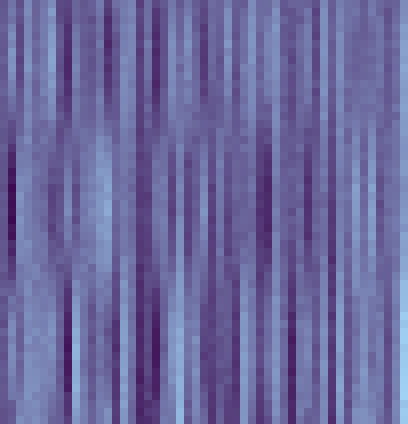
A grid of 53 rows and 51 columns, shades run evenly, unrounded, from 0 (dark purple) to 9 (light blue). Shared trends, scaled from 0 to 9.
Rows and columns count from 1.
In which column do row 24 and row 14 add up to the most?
51
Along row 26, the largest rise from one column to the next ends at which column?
3
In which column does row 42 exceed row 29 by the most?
2
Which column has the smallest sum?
18
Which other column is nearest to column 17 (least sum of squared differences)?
32
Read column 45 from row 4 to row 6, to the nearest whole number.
4 4 4
